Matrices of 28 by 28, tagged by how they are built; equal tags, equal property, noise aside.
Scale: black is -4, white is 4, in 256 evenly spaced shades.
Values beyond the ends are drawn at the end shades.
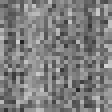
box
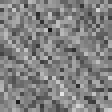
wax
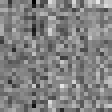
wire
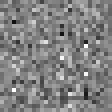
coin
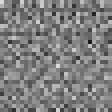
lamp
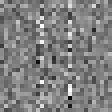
coin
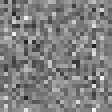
coin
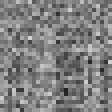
box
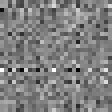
wire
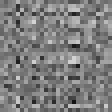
wire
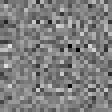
wire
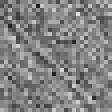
wax
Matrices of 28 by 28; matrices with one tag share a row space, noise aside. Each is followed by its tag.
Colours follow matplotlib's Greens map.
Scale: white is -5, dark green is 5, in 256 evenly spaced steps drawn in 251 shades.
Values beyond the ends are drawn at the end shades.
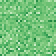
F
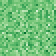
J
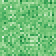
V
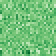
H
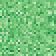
F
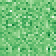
J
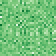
H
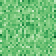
H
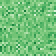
F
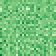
H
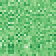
F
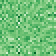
F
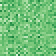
F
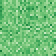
H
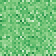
H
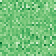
H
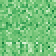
J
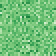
H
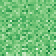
J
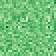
J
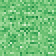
V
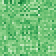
V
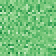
F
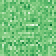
V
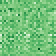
F
